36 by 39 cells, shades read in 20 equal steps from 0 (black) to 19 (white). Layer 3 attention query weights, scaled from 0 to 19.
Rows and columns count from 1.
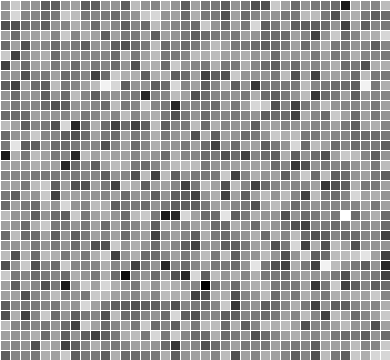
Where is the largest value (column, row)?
35, 22
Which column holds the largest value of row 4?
39
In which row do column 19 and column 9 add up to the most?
33
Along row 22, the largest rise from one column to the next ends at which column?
19
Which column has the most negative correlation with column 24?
23
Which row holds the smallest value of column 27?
1
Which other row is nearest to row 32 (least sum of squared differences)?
7
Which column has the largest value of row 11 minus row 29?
21
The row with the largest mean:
30
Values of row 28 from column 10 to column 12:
9 13 8
